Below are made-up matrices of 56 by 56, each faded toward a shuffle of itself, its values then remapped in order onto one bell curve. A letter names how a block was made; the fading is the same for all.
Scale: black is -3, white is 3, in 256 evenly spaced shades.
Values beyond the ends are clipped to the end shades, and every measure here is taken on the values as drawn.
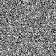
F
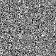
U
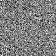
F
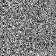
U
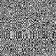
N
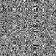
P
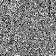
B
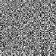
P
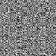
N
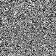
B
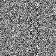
U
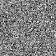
B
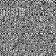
N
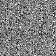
U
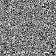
B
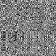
N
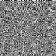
N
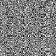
P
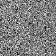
U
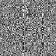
P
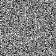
U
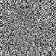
P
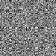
N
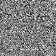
B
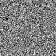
F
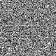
F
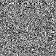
B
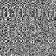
N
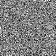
B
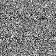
B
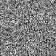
F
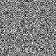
N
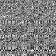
N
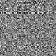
N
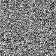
U
